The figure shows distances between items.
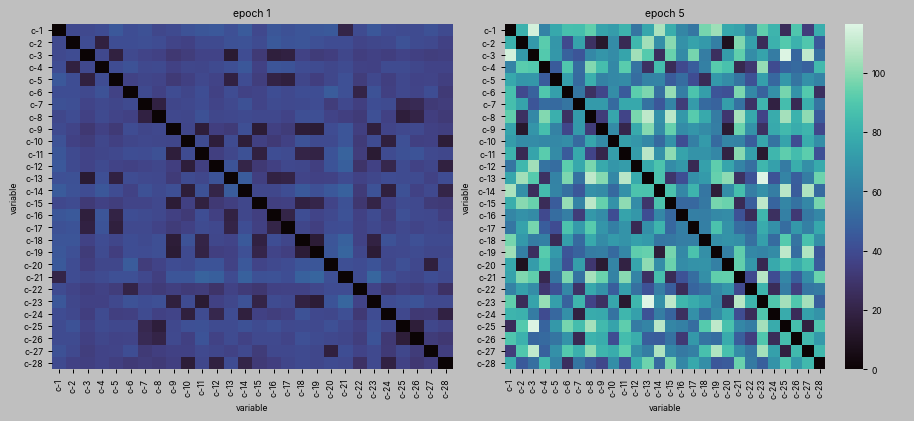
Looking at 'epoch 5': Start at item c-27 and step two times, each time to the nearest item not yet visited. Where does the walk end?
c-1
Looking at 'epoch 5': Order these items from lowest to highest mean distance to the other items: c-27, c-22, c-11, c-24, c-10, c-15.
c-22, c-24, c-10, c-11, c-15, c-27
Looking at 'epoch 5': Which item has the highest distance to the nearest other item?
c-10
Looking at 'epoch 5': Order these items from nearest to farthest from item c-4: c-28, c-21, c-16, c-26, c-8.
c-21, c-16, c-26, c-28, c-8
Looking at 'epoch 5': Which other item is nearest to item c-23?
c-11
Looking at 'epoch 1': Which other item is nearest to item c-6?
c-22
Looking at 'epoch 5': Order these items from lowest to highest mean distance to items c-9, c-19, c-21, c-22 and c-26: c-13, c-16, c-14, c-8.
c-16, c-14, c-13, c-8
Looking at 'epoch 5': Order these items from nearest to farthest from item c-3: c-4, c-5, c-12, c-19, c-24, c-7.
c-19, c-7, c-24, c-5, c-4, c-12
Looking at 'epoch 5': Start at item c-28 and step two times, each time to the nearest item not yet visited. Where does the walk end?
c-8
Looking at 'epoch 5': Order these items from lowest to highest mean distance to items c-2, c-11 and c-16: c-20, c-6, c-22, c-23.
c-20, c-23, c-6, c-22
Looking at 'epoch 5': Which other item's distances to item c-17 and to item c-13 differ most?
c-12
